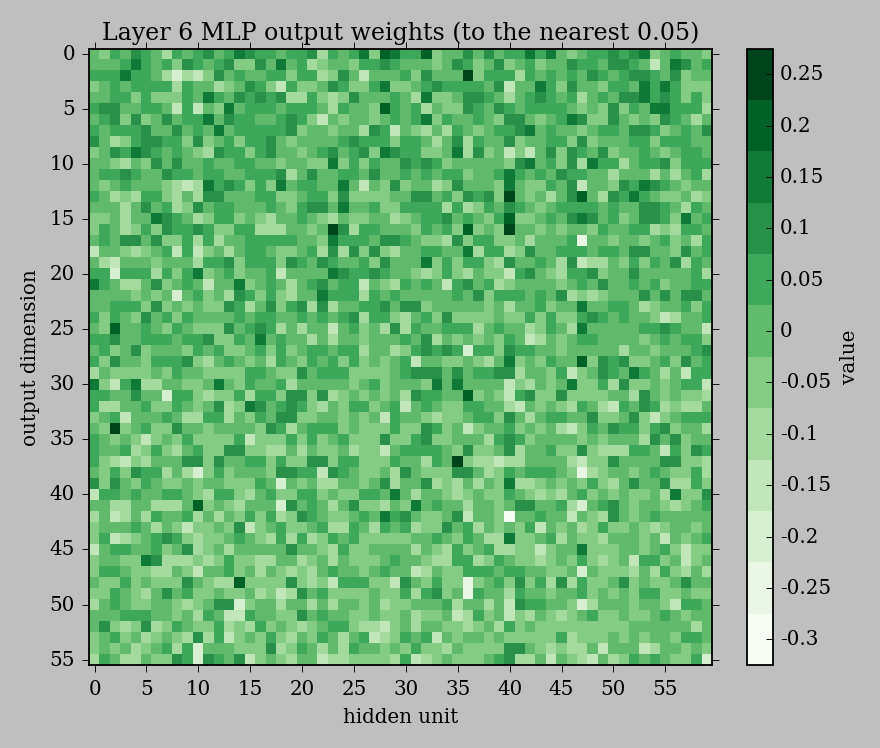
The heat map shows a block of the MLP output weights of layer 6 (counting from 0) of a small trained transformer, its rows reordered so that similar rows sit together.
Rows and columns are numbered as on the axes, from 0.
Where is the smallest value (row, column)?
42, 40
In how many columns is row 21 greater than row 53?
34
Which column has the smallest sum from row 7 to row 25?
26
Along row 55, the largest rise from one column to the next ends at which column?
11
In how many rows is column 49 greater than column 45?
19
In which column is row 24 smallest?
55
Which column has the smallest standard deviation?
1
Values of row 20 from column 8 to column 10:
-0.05 0.05 0.15
